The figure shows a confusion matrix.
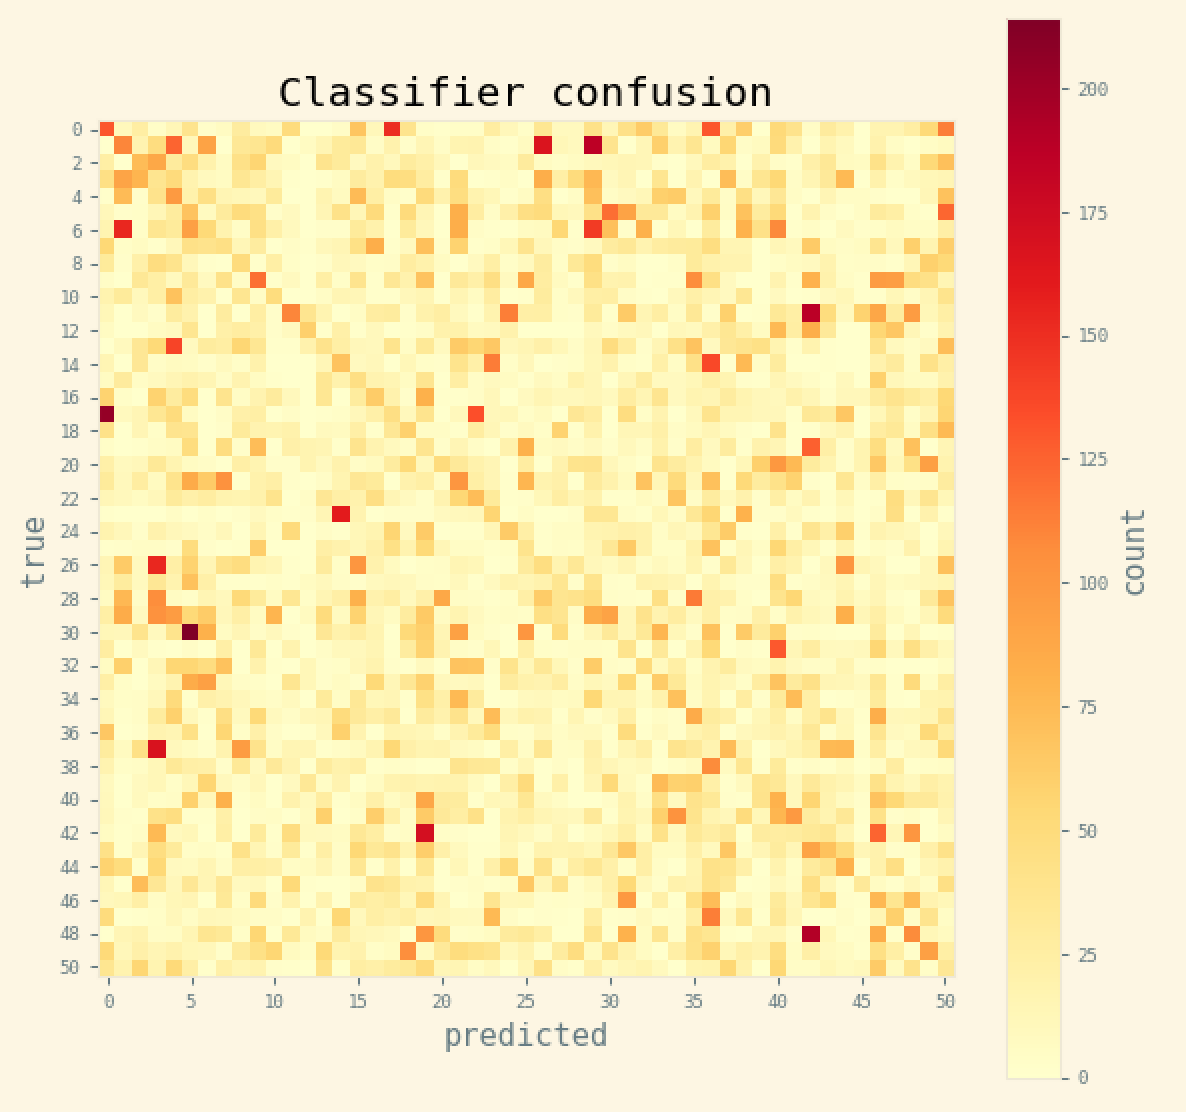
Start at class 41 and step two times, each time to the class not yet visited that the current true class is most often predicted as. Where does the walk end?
21
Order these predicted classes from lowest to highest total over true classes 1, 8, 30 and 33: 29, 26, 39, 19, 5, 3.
39, 3, 19, 26, 29, 5
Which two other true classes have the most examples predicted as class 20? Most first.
28, 48
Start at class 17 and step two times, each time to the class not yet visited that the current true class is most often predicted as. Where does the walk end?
36
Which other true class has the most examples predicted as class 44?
26
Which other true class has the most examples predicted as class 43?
37
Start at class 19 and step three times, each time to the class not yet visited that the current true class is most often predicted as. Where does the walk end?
31
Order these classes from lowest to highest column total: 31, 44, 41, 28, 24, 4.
28, 24, 41, 44, 31, 4
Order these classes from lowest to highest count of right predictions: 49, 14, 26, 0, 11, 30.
30, 26, 14, 49, 11, 0
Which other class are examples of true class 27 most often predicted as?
5
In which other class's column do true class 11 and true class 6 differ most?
42
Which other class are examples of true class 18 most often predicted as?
50
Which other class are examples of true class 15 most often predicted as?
46
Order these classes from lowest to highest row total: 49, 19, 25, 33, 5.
25, 19, 33, 49, 5
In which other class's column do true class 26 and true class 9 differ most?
3
